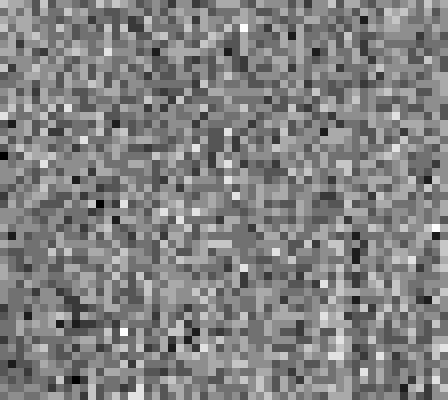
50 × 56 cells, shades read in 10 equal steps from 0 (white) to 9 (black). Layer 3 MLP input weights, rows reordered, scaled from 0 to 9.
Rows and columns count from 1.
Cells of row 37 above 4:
24
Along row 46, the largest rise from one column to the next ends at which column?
17
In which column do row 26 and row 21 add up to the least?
44
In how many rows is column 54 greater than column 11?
21
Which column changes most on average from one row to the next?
25
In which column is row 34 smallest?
31
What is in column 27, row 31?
2
